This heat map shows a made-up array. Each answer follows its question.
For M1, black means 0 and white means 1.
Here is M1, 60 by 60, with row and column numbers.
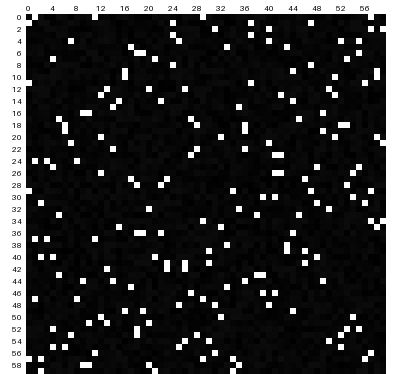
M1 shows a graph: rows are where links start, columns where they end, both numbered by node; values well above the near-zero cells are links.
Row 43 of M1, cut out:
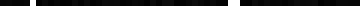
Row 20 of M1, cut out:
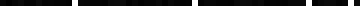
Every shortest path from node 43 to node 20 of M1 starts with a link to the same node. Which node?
node 39
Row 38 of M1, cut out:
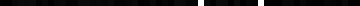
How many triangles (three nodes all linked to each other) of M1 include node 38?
0
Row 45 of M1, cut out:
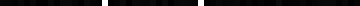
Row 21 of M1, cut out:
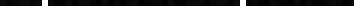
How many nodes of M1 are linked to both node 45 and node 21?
0
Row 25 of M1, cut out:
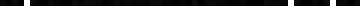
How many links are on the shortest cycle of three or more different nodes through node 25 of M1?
3
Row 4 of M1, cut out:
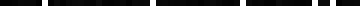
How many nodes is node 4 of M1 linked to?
5
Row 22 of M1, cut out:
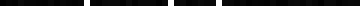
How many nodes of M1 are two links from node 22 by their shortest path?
5
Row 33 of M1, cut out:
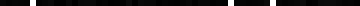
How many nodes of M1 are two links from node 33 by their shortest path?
2
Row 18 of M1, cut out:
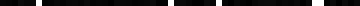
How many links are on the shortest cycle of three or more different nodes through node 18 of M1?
3
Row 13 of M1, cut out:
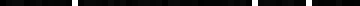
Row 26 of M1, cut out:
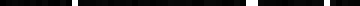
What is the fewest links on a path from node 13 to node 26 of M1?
2
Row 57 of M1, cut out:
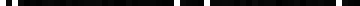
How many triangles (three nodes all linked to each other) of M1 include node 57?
2
